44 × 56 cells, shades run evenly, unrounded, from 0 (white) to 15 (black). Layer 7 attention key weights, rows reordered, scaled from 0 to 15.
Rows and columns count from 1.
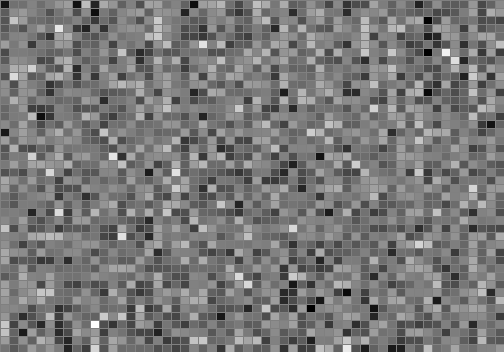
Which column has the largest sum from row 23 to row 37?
8
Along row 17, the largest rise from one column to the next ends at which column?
44
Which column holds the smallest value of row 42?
1
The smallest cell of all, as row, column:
41, 11
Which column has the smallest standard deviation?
43
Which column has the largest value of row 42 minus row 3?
18
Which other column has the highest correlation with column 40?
14
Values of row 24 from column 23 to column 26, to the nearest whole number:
12 5 10 10
